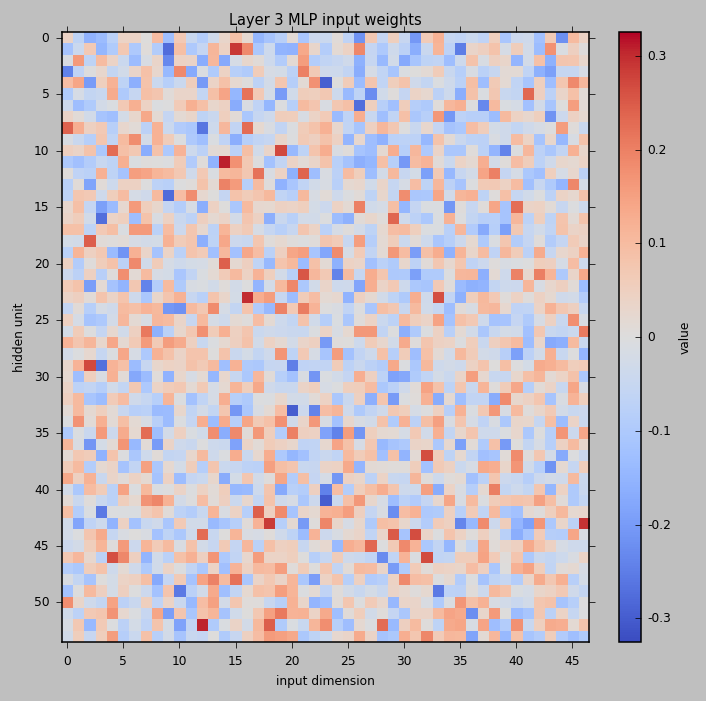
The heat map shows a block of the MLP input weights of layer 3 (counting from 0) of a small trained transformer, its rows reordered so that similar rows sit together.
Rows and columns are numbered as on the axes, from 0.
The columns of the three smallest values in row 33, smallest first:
20, 22, 15
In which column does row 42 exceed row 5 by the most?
19
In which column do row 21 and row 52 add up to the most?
40
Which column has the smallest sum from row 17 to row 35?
34
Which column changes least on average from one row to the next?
11
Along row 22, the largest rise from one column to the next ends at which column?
27
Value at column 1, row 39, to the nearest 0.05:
0.05
